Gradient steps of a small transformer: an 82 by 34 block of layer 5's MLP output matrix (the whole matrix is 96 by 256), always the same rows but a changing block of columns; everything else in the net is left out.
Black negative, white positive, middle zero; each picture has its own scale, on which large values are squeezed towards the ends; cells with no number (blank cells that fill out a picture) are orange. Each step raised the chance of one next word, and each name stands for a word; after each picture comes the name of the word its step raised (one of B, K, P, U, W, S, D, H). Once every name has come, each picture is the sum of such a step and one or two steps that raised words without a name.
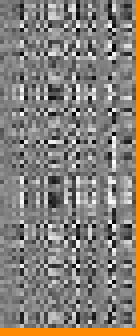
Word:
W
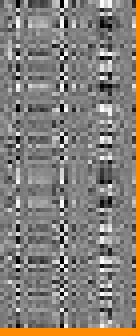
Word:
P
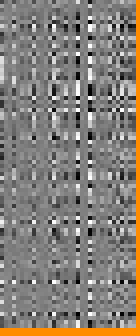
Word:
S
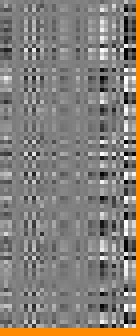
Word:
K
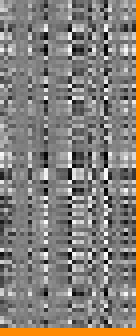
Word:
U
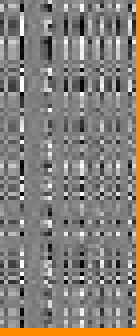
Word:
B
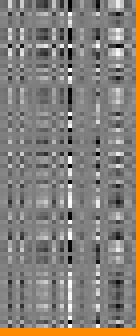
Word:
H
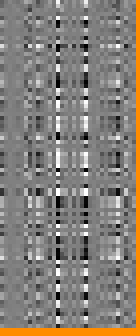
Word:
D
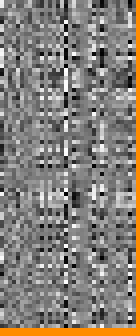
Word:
W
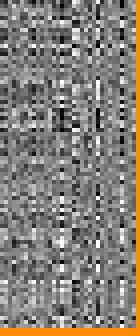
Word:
H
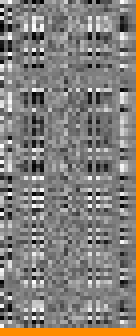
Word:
B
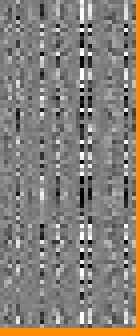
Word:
W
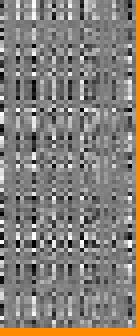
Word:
W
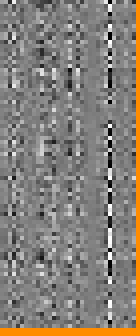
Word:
U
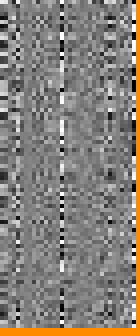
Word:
S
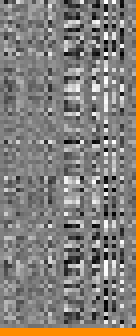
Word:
W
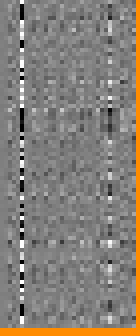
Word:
S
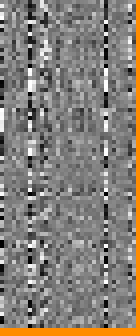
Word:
B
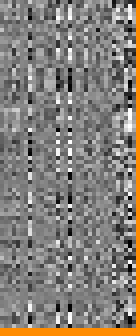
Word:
K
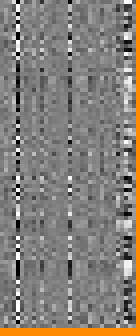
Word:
K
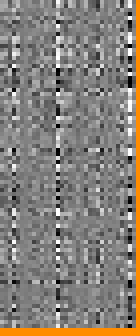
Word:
H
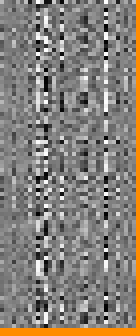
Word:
K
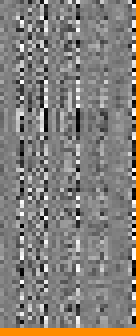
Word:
D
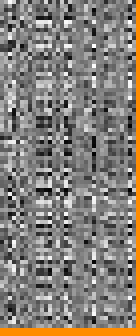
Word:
D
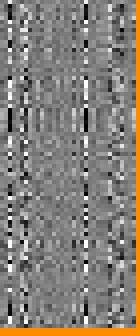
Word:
K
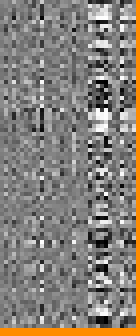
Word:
S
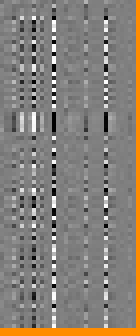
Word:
D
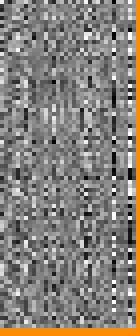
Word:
U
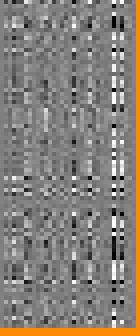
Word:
B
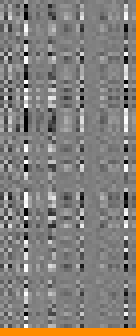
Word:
W
